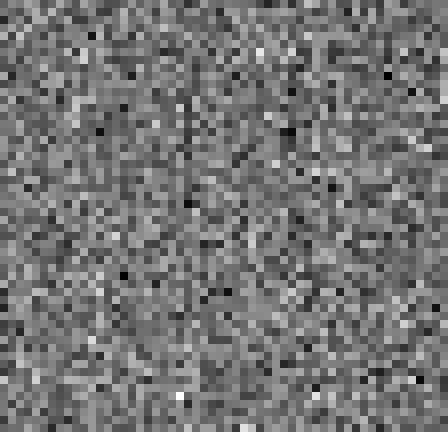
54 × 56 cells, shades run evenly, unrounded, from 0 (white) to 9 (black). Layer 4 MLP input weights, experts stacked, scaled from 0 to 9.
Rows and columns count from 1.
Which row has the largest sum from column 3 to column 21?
32
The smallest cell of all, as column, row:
23, 50
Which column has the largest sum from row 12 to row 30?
24
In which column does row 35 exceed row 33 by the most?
16
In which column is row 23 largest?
40
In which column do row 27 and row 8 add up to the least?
36
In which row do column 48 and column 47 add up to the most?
47
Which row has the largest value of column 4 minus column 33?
7
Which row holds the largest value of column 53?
48
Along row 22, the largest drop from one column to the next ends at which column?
39
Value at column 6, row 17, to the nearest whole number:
6
